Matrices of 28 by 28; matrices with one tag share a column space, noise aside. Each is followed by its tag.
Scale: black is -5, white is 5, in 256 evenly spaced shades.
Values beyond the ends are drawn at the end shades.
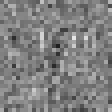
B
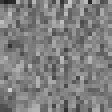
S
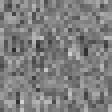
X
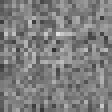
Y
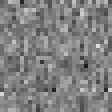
S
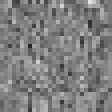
S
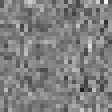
S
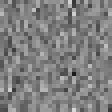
S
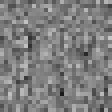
B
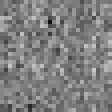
Y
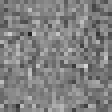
Y
